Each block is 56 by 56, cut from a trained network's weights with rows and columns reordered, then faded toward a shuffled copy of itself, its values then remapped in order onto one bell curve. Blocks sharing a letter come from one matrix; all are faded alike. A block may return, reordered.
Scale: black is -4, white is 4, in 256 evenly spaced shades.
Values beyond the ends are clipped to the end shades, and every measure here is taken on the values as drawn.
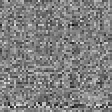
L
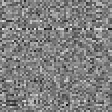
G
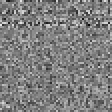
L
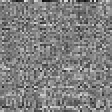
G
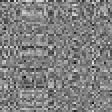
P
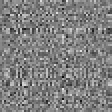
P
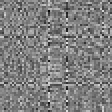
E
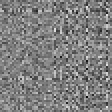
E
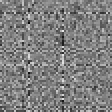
E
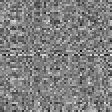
G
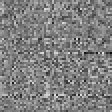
L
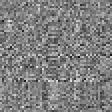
L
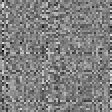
E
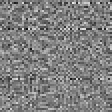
G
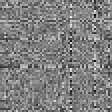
E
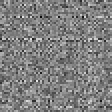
L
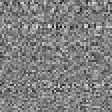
G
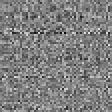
G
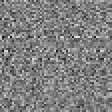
G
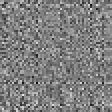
P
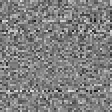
G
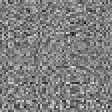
L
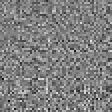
L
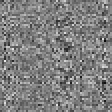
P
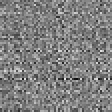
G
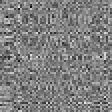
P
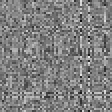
E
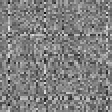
E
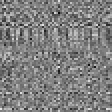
P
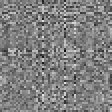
E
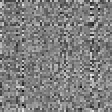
E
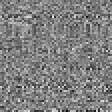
L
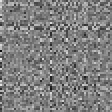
E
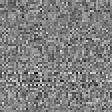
G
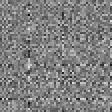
P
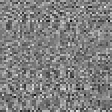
L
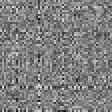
P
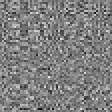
L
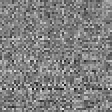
G
